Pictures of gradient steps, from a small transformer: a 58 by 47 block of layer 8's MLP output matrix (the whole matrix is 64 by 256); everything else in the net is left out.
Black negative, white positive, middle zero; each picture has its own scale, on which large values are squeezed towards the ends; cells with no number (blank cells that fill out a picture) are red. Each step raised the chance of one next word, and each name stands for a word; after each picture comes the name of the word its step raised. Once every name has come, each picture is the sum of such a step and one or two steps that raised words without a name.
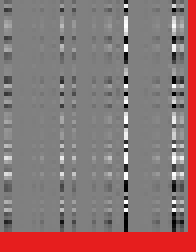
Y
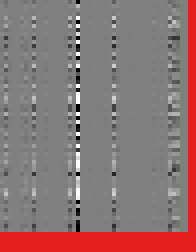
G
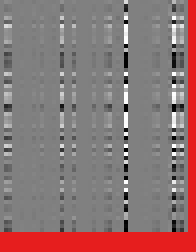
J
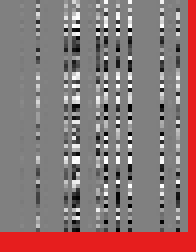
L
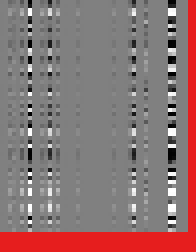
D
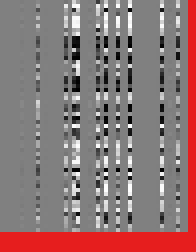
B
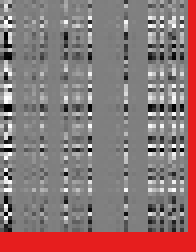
J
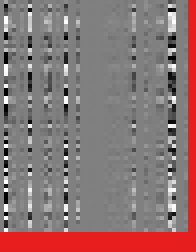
B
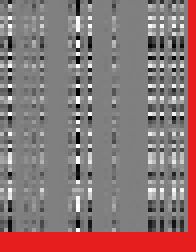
G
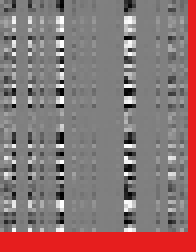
Y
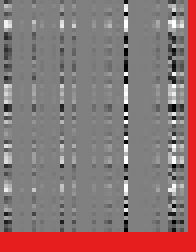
L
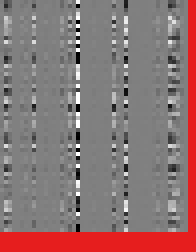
J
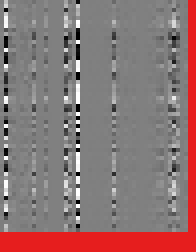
B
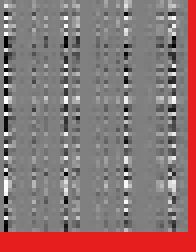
G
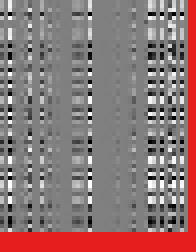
L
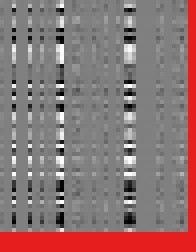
Y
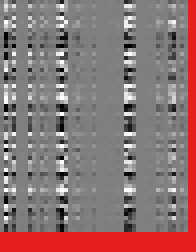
G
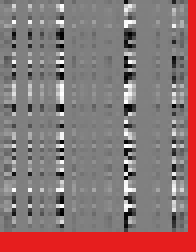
D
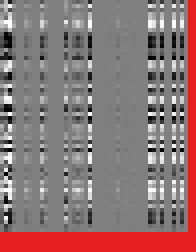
B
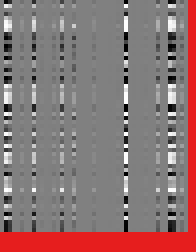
G
